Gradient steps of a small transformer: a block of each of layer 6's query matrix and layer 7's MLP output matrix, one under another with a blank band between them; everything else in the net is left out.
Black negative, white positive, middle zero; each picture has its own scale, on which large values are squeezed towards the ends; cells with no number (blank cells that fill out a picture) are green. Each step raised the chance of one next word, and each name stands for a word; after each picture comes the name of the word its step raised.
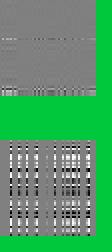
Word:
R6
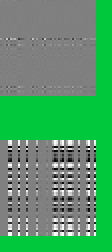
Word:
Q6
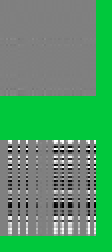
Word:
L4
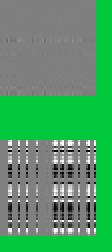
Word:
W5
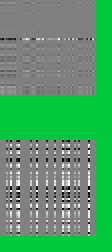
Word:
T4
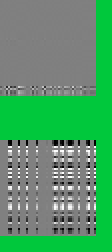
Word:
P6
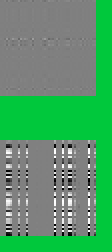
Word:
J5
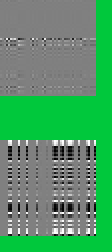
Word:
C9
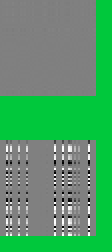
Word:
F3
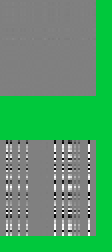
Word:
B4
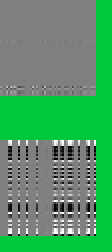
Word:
C9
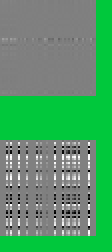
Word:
R6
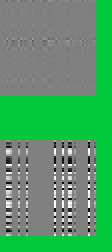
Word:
Q6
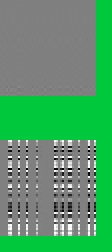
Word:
B4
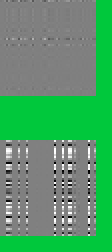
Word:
F3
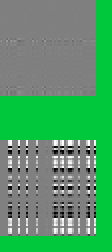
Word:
R6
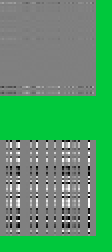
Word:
W5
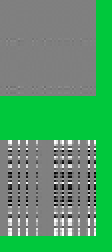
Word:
F3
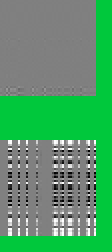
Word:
F3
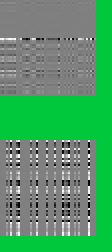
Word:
L4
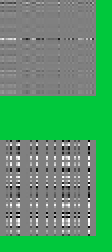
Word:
R6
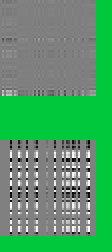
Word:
T4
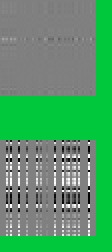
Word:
T4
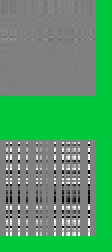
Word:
F3
